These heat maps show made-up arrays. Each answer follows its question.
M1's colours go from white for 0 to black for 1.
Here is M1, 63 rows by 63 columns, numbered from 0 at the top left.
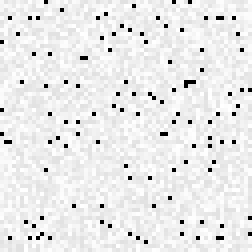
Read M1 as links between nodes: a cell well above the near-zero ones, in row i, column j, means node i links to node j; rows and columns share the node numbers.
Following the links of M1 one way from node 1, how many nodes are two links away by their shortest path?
4
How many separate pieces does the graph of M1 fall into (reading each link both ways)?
2
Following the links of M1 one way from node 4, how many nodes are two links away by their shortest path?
10
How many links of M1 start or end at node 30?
7
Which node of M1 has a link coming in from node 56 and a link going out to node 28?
node 8
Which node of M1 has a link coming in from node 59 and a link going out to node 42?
node 49
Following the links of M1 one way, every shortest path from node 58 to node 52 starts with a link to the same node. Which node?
node 10
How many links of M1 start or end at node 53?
1
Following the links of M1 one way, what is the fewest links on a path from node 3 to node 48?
6
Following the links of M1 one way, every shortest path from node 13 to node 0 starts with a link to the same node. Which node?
node 12
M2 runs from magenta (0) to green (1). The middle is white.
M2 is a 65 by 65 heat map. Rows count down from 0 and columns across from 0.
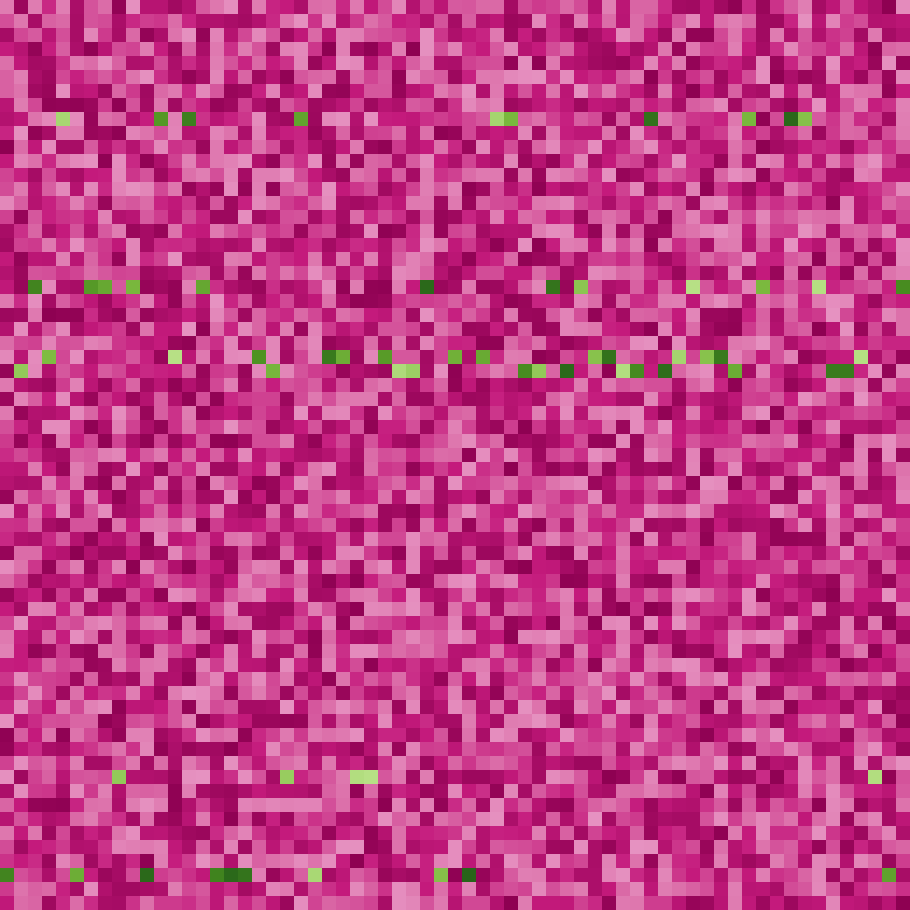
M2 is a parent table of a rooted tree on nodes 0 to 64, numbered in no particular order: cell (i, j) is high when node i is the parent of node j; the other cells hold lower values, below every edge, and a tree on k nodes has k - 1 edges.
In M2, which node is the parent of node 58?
20
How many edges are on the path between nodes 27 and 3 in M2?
2
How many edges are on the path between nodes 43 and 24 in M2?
2
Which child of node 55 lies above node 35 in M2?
8
